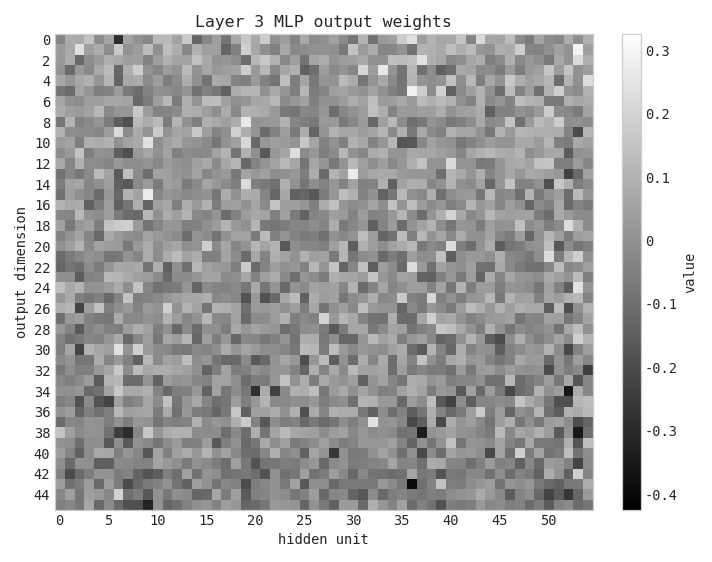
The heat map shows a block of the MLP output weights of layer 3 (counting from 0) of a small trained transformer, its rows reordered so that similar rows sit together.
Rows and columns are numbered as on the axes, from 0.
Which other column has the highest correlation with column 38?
11
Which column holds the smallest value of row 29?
45
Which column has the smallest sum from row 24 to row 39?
2
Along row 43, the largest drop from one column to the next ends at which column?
36
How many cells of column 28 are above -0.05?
37
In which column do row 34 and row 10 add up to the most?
9
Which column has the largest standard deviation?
53
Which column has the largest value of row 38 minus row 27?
0
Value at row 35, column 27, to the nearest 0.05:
-0.05
